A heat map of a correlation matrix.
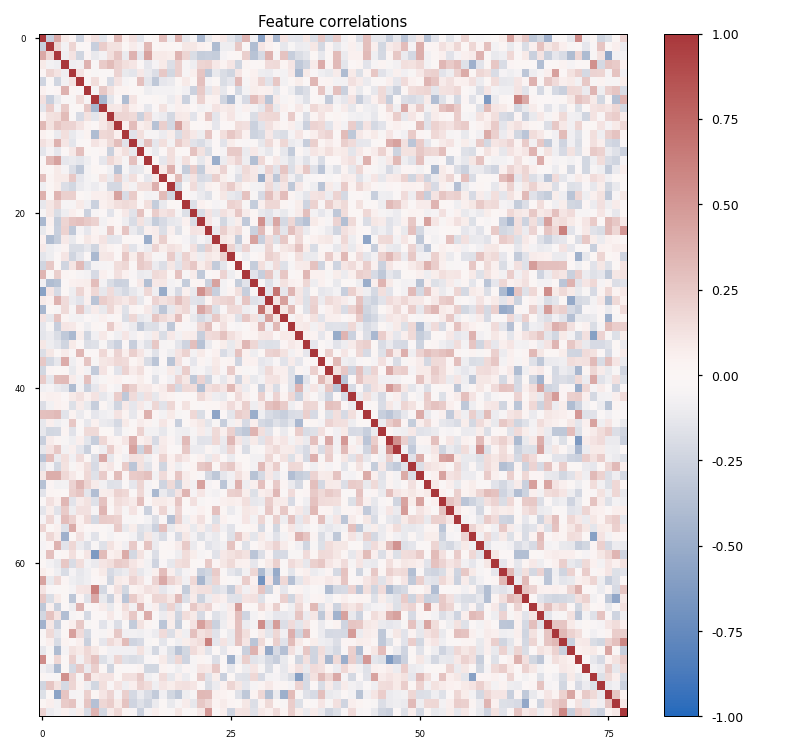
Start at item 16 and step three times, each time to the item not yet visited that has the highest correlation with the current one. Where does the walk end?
71
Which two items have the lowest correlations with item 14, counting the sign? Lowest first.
23, 28
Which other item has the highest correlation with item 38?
46
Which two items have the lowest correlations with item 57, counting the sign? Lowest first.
73, 3
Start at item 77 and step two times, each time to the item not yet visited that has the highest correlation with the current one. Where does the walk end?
22
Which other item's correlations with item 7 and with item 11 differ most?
59
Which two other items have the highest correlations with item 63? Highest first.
7, 71
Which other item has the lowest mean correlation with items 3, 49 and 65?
61
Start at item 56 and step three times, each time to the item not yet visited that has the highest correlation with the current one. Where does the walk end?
41
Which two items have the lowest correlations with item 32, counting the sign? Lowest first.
75, 70
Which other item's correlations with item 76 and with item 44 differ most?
49
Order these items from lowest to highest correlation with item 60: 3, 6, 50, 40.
6, 50, 40, 3
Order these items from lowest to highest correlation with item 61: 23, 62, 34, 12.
34, 12, 23, 62
